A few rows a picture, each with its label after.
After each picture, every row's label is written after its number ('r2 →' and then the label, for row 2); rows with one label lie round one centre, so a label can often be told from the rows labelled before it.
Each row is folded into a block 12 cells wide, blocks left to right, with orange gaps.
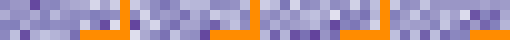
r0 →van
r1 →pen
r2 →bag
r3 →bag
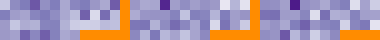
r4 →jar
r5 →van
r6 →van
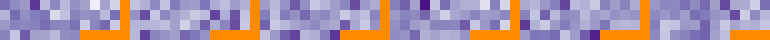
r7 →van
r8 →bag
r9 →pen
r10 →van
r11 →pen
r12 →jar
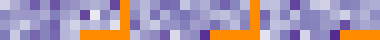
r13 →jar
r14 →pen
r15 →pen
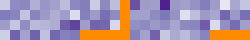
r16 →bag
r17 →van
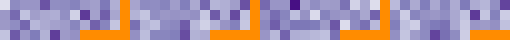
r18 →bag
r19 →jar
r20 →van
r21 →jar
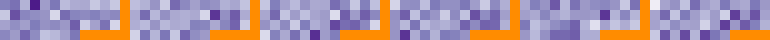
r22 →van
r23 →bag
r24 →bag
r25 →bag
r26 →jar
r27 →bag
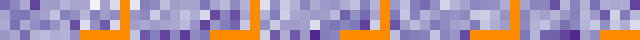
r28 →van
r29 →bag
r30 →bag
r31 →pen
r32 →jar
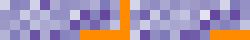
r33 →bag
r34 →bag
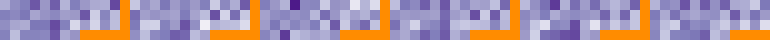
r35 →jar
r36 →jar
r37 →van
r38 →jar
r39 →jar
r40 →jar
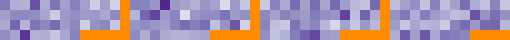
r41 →van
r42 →van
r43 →jar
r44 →bag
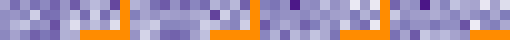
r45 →jar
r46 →jar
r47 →van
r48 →van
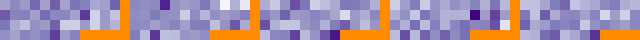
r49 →jar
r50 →van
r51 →pen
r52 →bag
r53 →pen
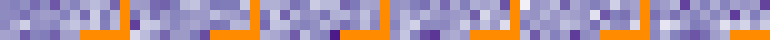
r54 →jar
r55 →pen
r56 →pen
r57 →jar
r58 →bag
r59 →jar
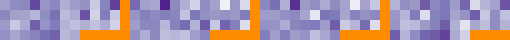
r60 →jar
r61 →van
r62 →van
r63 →jar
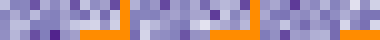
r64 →jar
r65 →jar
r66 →van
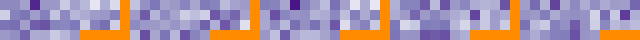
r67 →van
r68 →bag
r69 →van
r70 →jar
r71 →jar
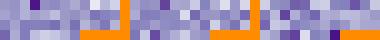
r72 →van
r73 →van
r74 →pen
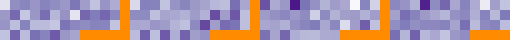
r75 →bag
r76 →bag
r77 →van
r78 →van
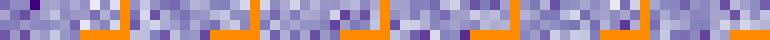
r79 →van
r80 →pen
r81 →bag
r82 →pen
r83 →van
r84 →jar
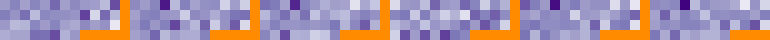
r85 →jar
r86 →van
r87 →van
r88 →bag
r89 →van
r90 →van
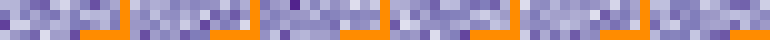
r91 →pen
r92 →bag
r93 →van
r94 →pen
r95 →bag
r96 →pen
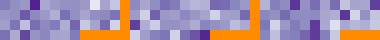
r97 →van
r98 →pen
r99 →jar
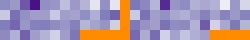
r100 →van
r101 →van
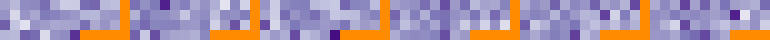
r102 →pen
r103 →van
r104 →pen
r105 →jar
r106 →jar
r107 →jar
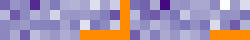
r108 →van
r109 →van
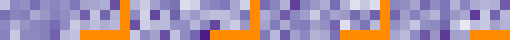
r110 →jar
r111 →pen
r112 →van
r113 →jar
